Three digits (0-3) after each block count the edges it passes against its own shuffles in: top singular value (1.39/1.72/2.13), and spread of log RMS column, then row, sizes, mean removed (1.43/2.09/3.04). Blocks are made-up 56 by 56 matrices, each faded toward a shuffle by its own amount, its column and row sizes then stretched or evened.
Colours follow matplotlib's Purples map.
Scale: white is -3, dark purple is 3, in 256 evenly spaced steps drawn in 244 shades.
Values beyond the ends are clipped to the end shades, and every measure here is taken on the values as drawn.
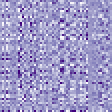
3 3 2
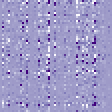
2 3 2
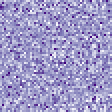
1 0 0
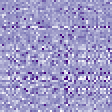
3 1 2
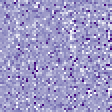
1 2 0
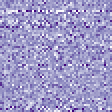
2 1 2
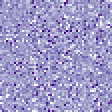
1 1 1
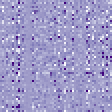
0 3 2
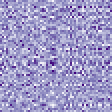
3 1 2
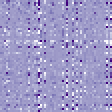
3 3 2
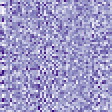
3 2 0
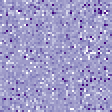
1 1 1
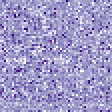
2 1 1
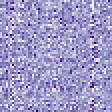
2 2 0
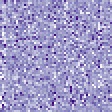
0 2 0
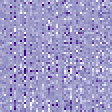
2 3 1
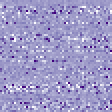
0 0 3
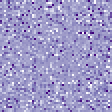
1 1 1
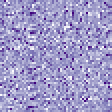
2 1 1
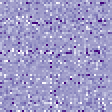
0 1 2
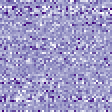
1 0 3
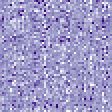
2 2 0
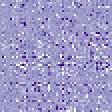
2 2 2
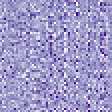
3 2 0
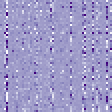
3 3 1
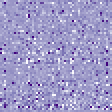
0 1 2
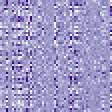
3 3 0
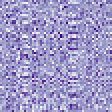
3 2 1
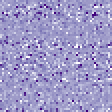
0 1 2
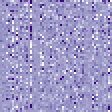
2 3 1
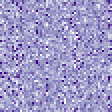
1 2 0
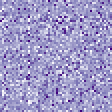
2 1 1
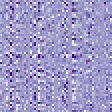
3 3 1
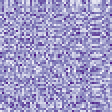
3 0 1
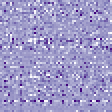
1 1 3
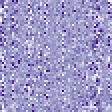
1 3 0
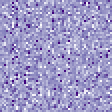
1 2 0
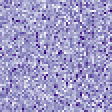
0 1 0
